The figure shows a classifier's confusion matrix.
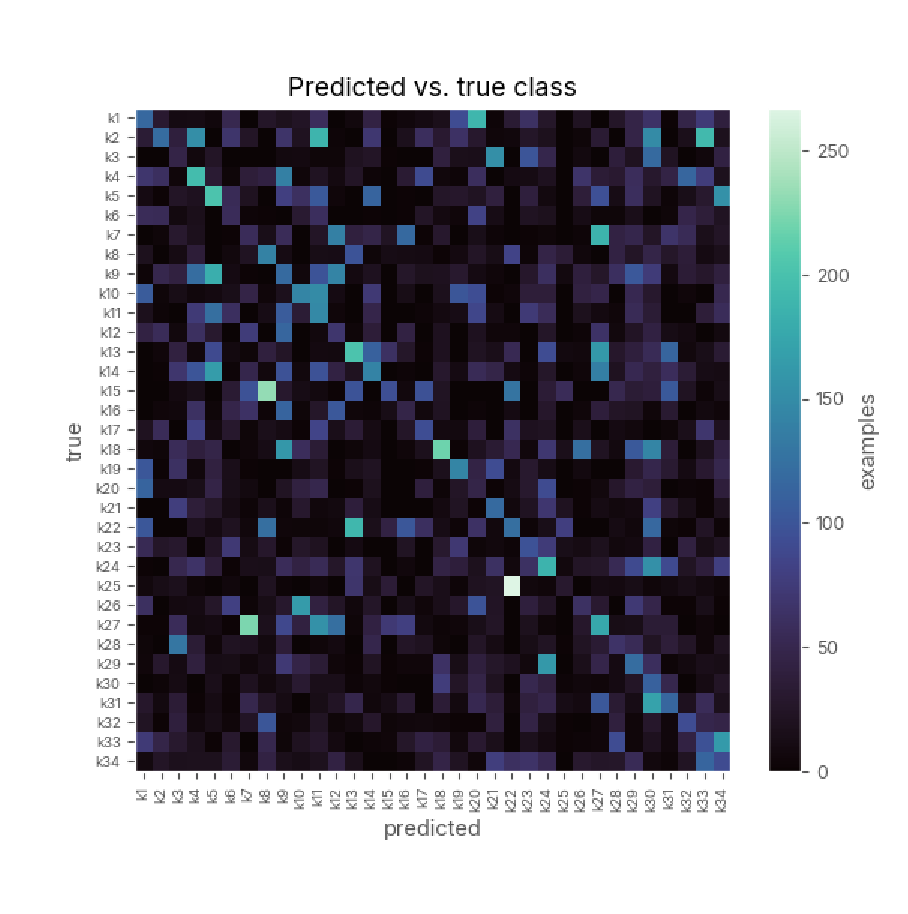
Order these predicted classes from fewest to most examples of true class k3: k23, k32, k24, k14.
k32, k14, k24, k23
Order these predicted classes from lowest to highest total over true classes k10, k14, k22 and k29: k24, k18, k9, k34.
k34, k18, k9, k24
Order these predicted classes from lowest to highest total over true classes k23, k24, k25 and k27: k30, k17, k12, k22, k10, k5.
k17, k5, k10, k12, k30, k22
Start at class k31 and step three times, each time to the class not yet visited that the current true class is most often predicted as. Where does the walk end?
k9
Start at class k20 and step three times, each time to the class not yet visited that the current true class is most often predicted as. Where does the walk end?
k21
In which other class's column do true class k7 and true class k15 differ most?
k8
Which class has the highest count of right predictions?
k18
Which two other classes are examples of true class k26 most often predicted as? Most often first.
k10, k20
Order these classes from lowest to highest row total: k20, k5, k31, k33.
k20, k33, k31, k5
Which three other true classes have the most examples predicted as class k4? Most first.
k2, k9, k14
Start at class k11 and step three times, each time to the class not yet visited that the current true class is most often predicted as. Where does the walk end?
k33
